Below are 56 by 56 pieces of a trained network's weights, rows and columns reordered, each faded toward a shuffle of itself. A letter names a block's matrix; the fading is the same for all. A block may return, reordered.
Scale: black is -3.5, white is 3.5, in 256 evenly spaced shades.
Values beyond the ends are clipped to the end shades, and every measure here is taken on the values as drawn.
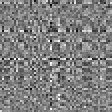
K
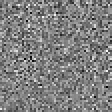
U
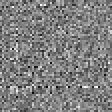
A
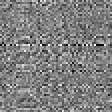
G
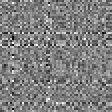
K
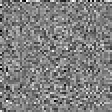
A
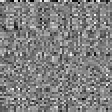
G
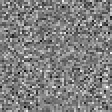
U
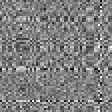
K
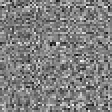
A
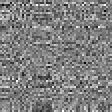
A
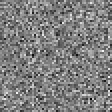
U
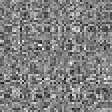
A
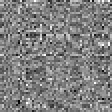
K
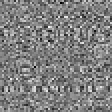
A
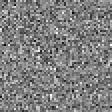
U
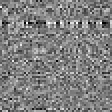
G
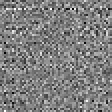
A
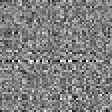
G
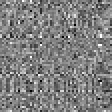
K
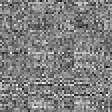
A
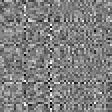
K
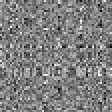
K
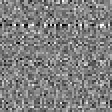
G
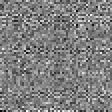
A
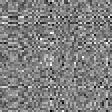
K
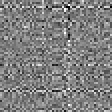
K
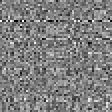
G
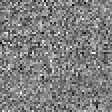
U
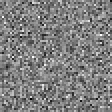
U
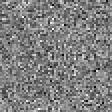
U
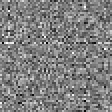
A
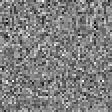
U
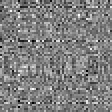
K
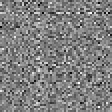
A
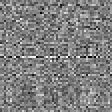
G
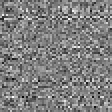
A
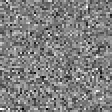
U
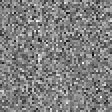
U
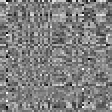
K
